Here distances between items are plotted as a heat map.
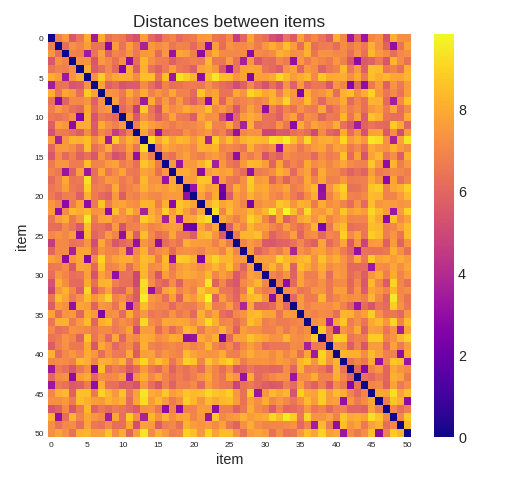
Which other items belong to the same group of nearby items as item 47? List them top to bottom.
16, 18, 23
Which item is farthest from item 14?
13
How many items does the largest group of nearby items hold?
5
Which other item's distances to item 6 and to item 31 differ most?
33
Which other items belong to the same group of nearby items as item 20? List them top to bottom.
19, 24, 38
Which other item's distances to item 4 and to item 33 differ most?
10
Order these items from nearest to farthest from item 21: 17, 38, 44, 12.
17, 44, 12, 38
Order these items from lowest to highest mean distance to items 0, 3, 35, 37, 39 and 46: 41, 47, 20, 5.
47, 41, 20, 5
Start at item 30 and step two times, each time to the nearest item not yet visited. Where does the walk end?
12
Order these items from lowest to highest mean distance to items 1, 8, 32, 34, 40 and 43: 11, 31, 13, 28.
11, 13, 31, 28
